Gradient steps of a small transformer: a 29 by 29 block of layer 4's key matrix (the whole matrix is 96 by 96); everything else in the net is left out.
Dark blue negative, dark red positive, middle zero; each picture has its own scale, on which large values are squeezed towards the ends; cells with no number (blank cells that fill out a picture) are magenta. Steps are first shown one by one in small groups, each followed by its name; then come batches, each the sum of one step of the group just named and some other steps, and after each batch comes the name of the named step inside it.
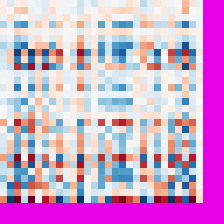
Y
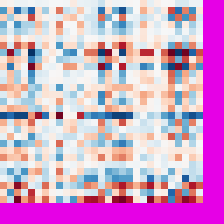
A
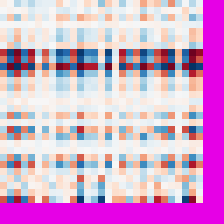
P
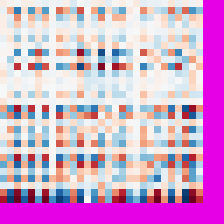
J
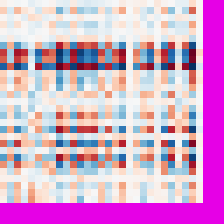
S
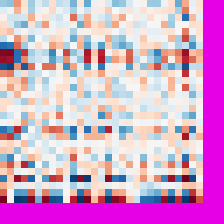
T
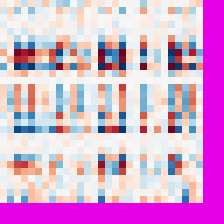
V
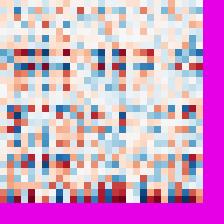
J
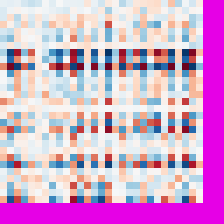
P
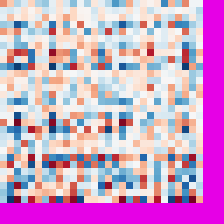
Y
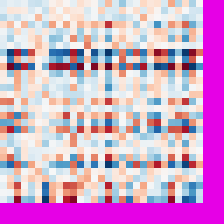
P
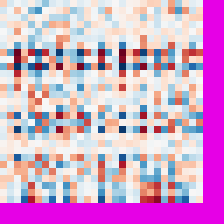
V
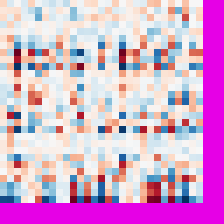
V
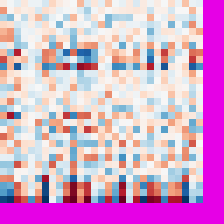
S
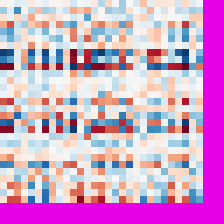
A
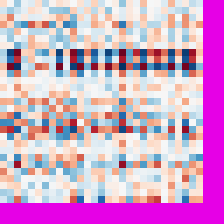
P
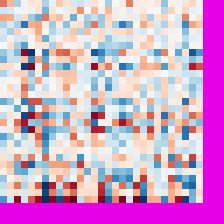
Y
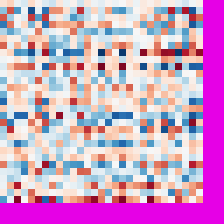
A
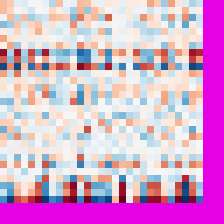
P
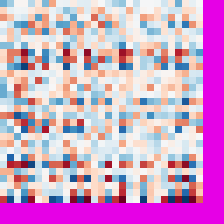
T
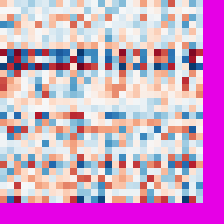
P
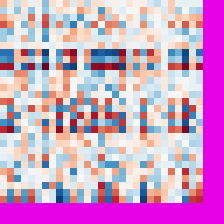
J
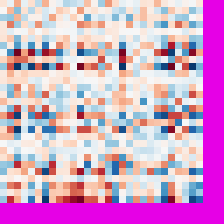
V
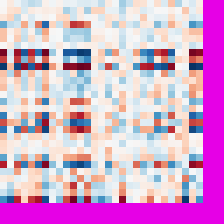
P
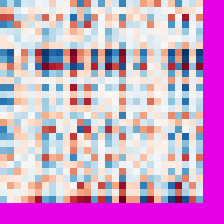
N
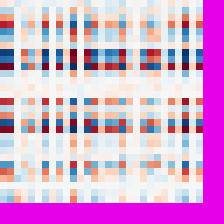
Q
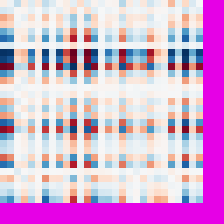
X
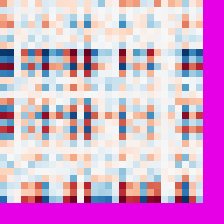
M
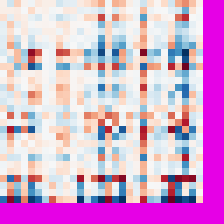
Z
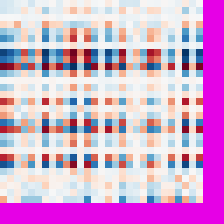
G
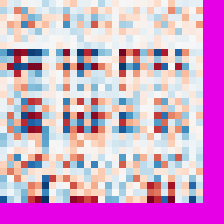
M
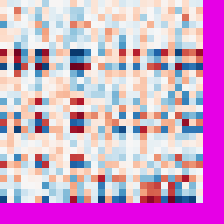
Z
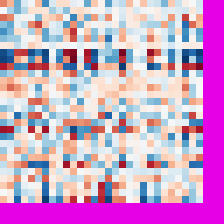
X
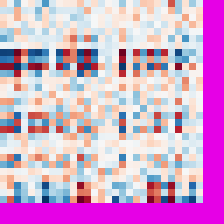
X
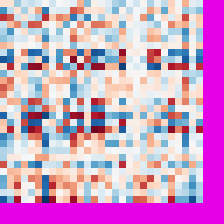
Q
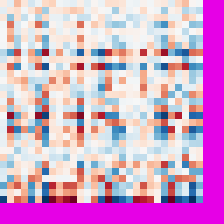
Z
